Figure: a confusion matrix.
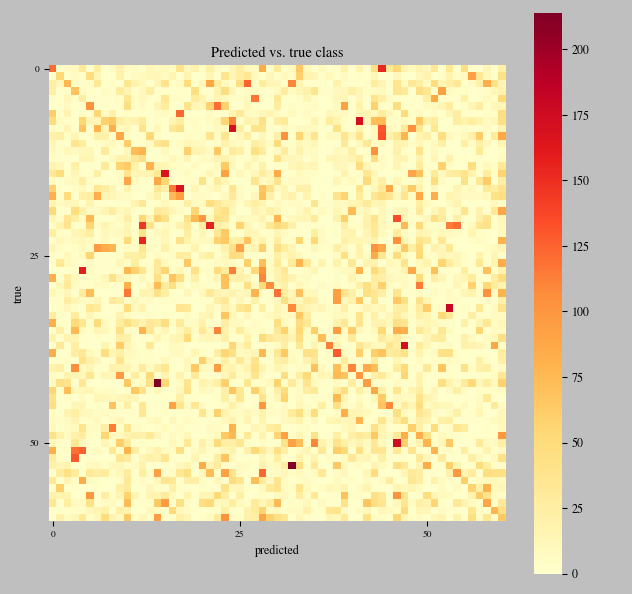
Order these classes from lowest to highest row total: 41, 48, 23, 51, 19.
48, 19, 41, 23, 51
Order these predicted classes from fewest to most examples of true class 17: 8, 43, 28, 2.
8, 43, 2, 28
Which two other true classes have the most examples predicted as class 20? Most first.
53, 39
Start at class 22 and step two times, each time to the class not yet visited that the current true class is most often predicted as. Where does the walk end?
12
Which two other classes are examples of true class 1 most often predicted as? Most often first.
56, 33
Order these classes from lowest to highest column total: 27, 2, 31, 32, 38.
2, 32, 27, 31, 38
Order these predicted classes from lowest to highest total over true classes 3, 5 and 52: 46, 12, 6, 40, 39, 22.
6, 12, 40, 46, 39, 22
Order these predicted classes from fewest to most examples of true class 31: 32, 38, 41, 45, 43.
45, 32, 43, 41, 38
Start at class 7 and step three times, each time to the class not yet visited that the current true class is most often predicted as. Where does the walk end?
44
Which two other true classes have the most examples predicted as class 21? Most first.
2, 54
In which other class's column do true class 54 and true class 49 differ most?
28
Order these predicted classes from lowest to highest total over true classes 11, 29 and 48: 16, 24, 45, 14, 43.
45, 16, 14, 24, 43
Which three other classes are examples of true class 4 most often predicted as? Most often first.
27, 51, 60
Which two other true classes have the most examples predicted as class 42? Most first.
40, 58
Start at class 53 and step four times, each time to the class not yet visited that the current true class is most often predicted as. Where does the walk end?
39
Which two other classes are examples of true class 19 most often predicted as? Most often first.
60, 40
